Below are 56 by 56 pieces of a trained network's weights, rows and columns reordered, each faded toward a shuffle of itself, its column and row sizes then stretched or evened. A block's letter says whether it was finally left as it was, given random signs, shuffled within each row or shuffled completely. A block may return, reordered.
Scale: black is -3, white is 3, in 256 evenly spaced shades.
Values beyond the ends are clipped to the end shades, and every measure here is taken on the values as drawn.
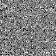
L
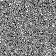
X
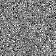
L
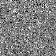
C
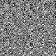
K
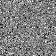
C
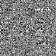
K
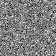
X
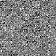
K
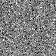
X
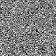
K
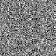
K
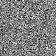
C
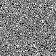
C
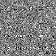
K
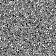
X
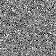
C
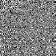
K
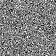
X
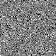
C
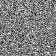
C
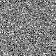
C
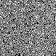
X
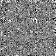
L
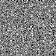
L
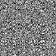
K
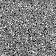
X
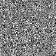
L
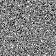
C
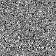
C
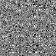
L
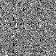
L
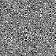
K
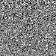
L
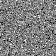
X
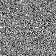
C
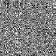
K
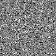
L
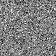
X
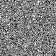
X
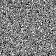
X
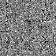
L
